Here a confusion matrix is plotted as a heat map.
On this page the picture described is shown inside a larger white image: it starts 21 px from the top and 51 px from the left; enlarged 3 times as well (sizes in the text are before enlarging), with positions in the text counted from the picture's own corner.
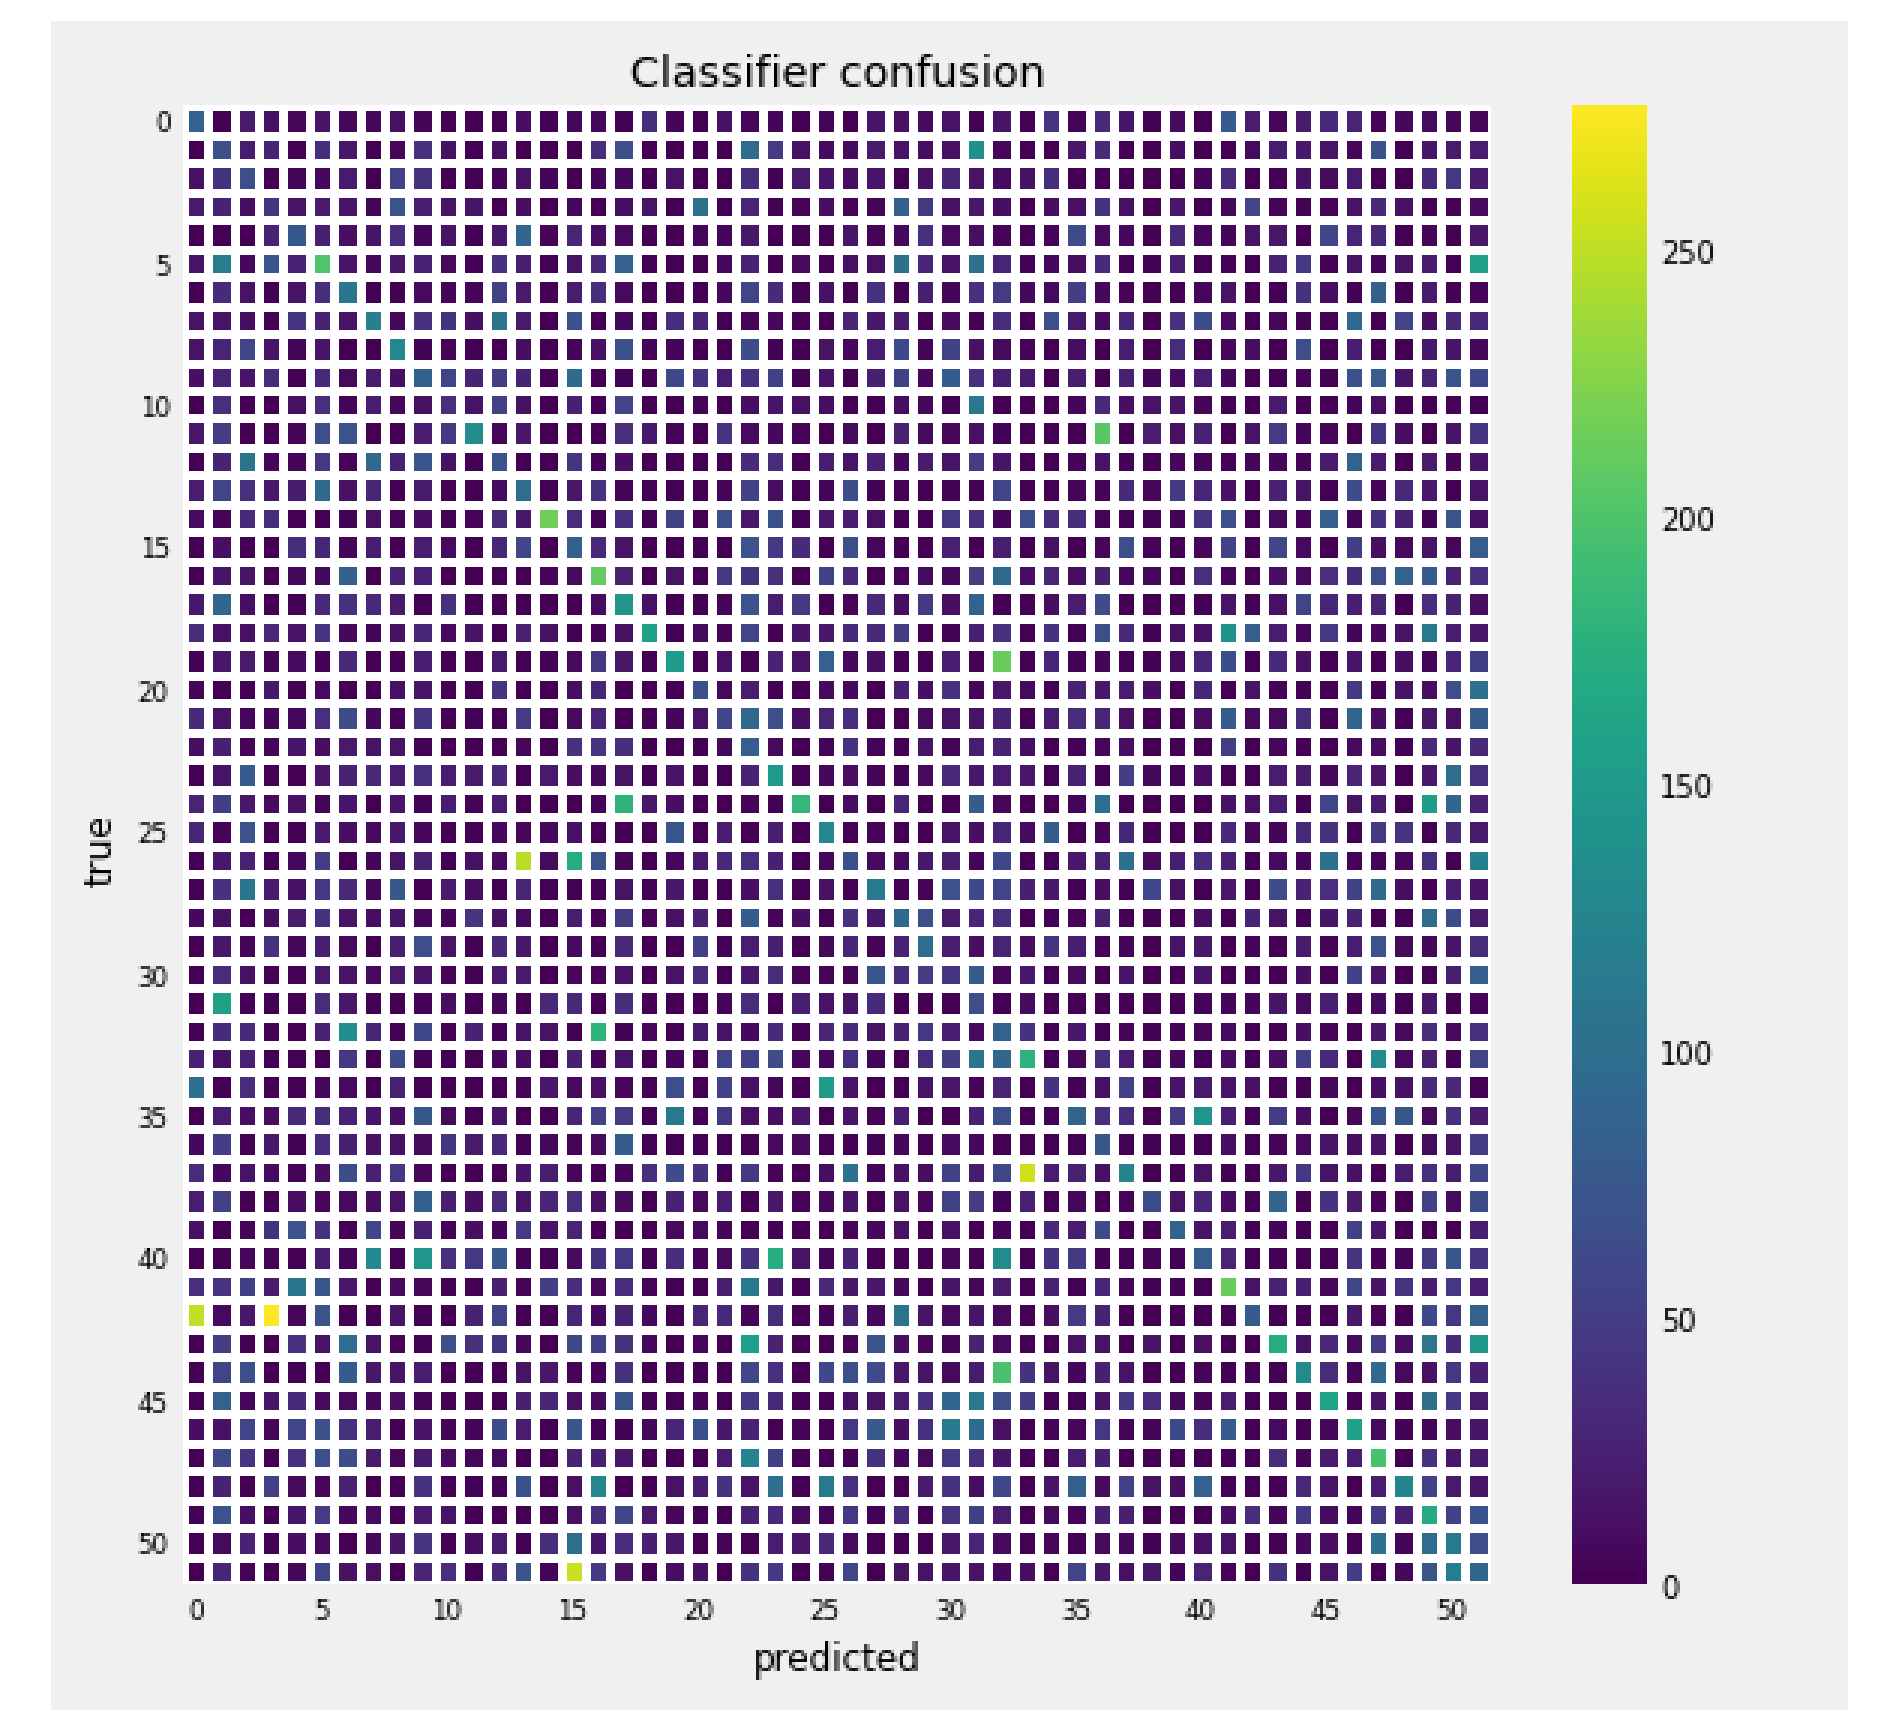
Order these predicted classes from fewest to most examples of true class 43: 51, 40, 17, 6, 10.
40, 17, 10, 6, 51
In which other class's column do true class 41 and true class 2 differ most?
4
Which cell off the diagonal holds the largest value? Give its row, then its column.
42, 3
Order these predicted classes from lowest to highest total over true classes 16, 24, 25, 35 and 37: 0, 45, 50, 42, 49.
42, 0, 45, 50, 49
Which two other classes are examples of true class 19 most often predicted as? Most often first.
32, 25
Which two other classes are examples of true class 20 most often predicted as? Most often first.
51, 50
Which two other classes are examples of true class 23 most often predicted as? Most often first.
50, 2
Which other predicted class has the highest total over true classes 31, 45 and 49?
1
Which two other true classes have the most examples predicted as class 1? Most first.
31, 5
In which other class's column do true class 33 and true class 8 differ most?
47
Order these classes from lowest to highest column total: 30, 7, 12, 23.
7, 12, 30, 23
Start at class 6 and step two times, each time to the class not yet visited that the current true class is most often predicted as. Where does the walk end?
22
